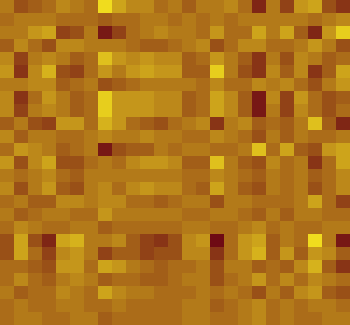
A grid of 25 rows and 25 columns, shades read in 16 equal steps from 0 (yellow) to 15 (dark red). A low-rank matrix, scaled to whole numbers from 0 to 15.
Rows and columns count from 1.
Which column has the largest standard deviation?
8
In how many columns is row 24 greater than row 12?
10
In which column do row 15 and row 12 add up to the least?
25
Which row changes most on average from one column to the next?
19
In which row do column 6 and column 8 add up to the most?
3
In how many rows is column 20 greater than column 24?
9
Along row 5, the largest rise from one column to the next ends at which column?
2
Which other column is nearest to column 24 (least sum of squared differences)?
21
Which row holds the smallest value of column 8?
1
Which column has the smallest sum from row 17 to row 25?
23
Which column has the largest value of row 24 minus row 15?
16
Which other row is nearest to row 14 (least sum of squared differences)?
11
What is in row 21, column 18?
7
